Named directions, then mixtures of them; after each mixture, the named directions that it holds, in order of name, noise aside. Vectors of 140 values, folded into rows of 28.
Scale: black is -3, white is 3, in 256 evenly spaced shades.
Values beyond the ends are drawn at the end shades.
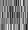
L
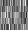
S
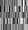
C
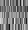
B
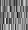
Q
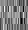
C, L.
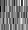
C, Q, S.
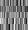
B.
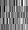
C, Q, S.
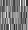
S.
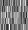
S.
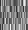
Q.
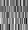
B.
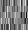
S.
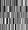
B, C, Q.
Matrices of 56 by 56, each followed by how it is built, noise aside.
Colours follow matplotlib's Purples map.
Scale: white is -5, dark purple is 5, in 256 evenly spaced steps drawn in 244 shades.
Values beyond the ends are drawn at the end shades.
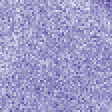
smooth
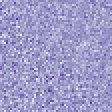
lower triangular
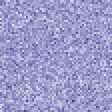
noise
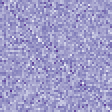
diagonal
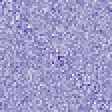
banded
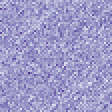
Hankel
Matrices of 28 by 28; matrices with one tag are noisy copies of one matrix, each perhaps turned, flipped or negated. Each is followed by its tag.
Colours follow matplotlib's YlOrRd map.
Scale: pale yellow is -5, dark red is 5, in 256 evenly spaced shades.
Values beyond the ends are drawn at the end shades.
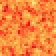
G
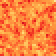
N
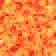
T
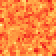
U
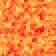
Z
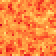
T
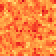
U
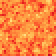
U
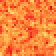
N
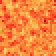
N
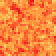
T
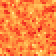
N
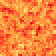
N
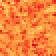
N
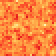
Z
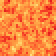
T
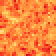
T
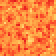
Z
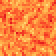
N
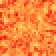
U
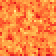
Z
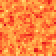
U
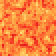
G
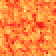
Z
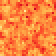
T
